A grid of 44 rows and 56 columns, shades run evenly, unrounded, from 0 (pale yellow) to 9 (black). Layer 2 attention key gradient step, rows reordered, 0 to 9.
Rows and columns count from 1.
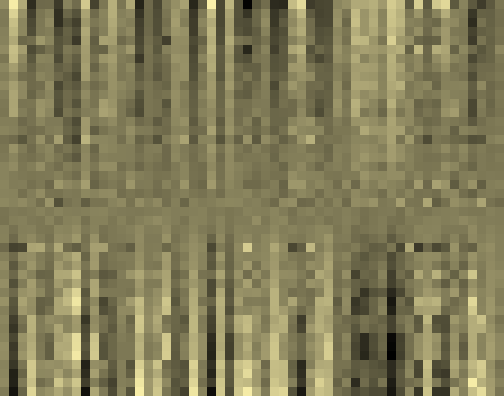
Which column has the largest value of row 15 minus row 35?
9
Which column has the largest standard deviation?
44
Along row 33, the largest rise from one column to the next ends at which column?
10
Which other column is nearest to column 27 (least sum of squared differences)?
18
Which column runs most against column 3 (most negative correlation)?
46
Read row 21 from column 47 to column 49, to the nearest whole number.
3 5 3
